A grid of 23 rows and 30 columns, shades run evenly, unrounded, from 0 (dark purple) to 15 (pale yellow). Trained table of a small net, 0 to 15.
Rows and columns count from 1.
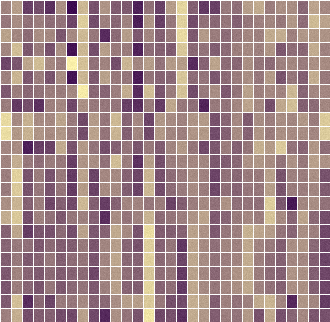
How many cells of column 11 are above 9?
8
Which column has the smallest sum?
13
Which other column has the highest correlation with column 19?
28
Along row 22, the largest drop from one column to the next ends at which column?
3
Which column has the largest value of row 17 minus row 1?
14
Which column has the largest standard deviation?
17
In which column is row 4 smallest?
7
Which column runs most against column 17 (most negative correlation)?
18
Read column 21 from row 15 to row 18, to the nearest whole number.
9 6 7 8
